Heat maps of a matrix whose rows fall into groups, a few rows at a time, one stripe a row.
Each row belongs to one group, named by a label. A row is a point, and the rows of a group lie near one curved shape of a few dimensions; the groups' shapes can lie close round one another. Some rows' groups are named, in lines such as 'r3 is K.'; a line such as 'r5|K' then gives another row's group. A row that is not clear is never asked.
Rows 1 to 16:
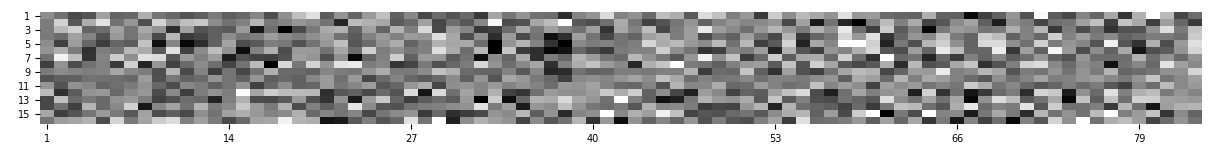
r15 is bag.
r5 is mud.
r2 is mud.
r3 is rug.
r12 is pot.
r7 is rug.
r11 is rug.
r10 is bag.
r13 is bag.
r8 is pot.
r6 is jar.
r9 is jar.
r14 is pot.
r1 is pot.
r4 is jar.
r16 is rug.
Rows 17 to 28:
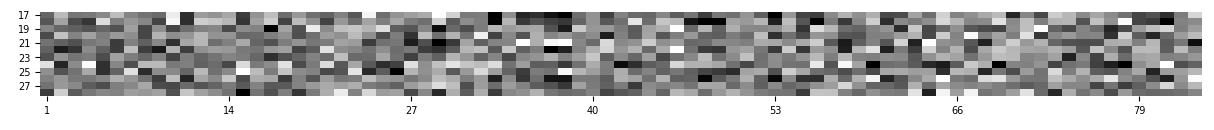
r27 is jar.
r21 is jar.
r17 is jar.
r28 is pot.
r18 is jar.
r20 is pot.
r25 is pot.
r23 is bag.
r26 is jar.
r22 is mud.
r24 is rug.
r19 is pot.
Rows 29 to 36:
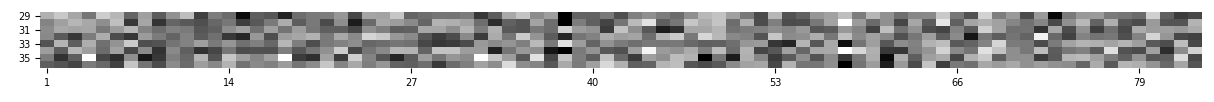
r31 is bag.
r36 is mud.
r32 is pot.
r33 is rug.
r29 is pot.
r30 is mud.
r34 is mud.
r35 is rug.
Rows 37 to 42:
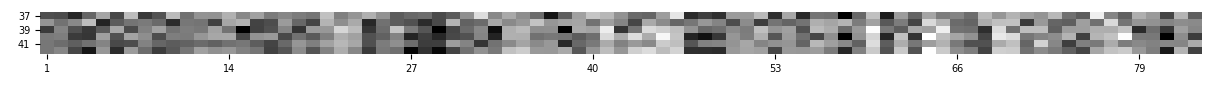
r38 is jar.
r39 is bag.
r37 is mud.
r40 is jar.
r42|jar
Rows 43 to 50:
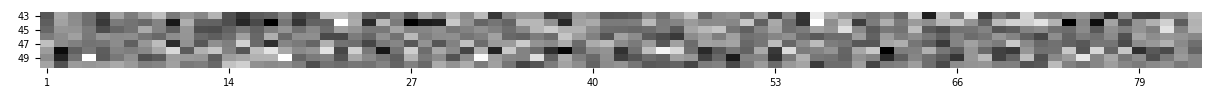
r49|rug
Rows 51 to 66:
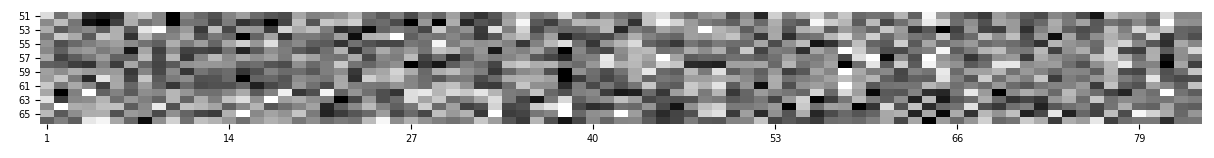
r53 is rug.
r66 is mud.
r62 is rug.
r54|pot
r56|mud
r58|jar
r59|mud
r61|mud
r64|mud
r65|bag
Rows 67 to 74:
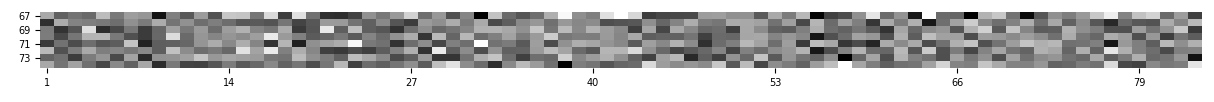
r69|rug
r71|pot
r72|pot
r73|mud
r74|mud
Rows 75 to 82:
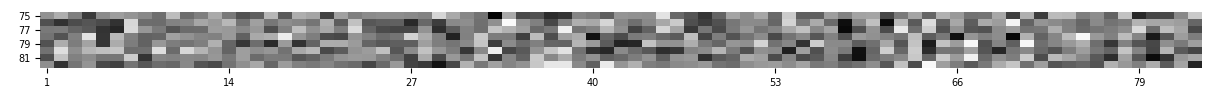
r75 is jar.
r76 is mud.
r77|mud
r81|pot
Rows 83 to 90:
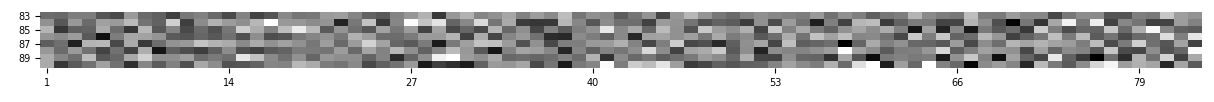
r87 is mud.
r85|pot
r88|mud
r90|bag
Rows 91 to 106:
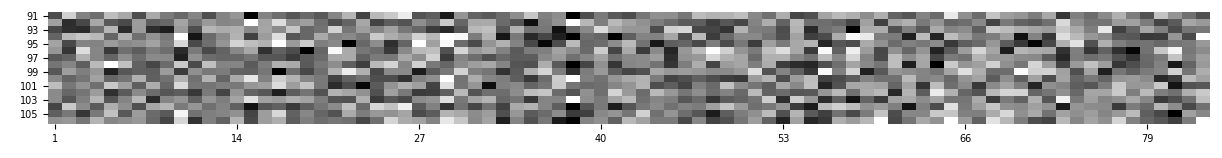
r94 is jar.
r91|pot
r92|pot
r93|mud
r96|rug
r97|rug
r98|mud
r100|pot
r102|jar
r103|pot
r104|pot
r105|jar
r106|jar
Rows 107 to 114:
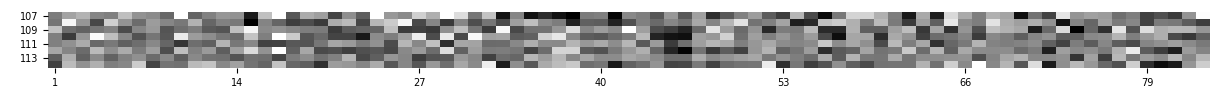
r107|jar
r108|pot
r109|bag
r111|rug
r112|pot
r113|bag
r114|pot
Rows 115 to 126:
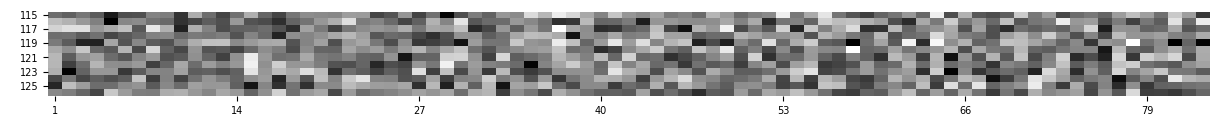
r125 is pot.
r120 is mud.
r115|jar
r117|mud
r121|bag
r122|pot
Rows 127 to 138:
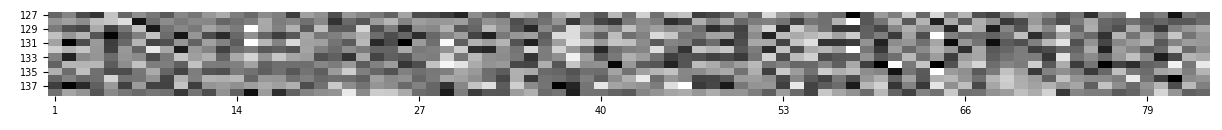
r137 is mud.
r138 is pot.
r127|jar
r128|mud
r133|pot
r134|bag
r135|mud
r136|jar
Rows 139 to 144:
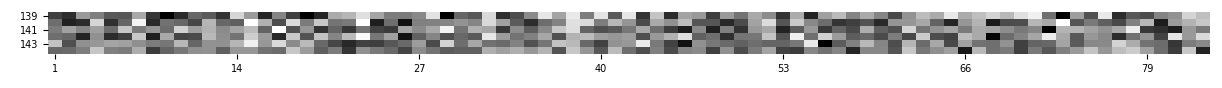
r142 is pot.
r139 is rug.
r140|pot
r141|pot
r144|rug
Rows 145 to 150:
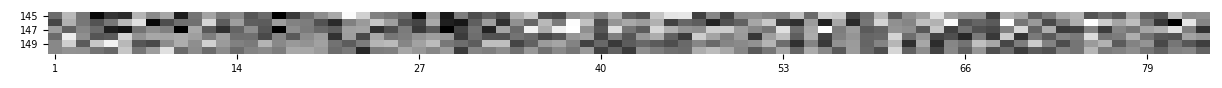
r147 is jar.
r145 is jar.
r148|rug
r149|mud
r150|rug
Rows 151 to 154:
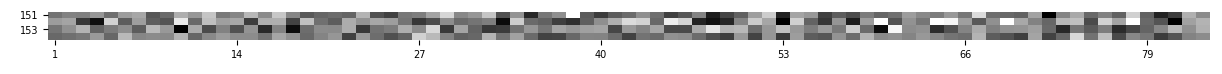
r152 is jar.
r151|pot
